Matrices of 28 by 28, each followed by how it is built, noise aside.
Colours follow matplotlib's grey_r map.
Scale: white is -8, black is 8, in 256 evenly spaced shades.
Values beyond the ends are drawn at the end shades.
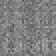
blocks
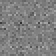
uneven rows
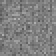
blocks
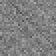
Toeplitz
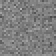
repeating rows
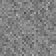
Toeplitz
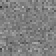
uneven rows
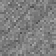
Hankel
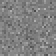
uneven rows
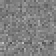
uneven rows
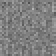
blocks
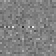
uneven rows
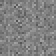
repeating rows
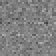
uneven rows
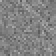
Toeplitz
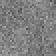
smooth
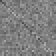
diagonal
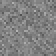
Toeplitz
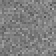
repeating rows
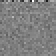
uneven rows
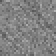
Toeplitz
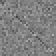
diagonal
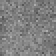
smooth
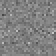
uneven rows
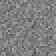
repeating rows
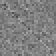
diagonal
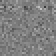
uneven rows
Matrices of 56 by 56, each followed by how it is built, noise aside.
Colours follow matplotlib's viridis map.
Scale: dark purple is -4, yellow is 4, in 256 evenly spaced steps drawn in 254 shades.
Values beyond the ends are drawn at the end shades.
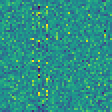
uneven columns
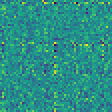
low rank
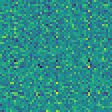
low rank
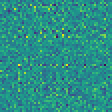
low rank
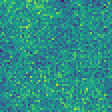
smooth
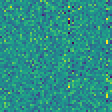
uneven columns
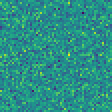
repeating rows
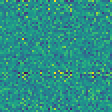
low rank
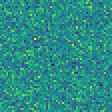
repeating rows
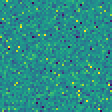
sparse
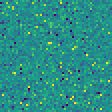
sparse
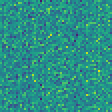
repeating rows
